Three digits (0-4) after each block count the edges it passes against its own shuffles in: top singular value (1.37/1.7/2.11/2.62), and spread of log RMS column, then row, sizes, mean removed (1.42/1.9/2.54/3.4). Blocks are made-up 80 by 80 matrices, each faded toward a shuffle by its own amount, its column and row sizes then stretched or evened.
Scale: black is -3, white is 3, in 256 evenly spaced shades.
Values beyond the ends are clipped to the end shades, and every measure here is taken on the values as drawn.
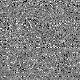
2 0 3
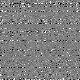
1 1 4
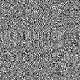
3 1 0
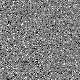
1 1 0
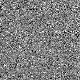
0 0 2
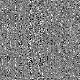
1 3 0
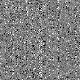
2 3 0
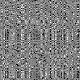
4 3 0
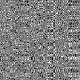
4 2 0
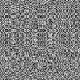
4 1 1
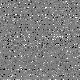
0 0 3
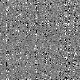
1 3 2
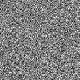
3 0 0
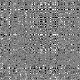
4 3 3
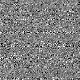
1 0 3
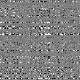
3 2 4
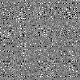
2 2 3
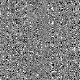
2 3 1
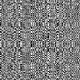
4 4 0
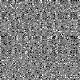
3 0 2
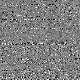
2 0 3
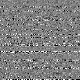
3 0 4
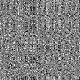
3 1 0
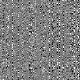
3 4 1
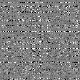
2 2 4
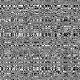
4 1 4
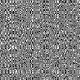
4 3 1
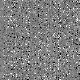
0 3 1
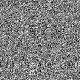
2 0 1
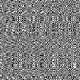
4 3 3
